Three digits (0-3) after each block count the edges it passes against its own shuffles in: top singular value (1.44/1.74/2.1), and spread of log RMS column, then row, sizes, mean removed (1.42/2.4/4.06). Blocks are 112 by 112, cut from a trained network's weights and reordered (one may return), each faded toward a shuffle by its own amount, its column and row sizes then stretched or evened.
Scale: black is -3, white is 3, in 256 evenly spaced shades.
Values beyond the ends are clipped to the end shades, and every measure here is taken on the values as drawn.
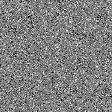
0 1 0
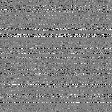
2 0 3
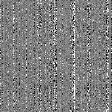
2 3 1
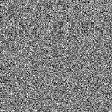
3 1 0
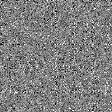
1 1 1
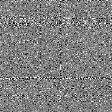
2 1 2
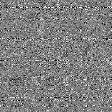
2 1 2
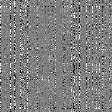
3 3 1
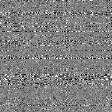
0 1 3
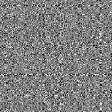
3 1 2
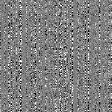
2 3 1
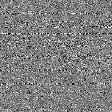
1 0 2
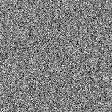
1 0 0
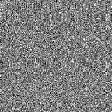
3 1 0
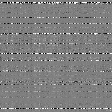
3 0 3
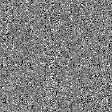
0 2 1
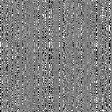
3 3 0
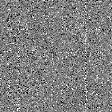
0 2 1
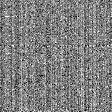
3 0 1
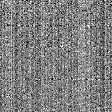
3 0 1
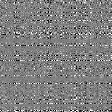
3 2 3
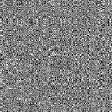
3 2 2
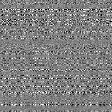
3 1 3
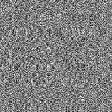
3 1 0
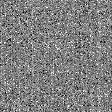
0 0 1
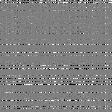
2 1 3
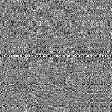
3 1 2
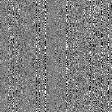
2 3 0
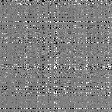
1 2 3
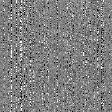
1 3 0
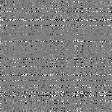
1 2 3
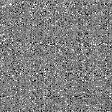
0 1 2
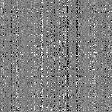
2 3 2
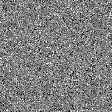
0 1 0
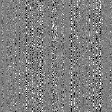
1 3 0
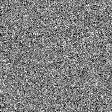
0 0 1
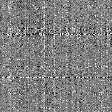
2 1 2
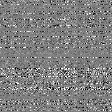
0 1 3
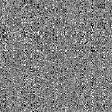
2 2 1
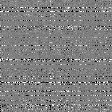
2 1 3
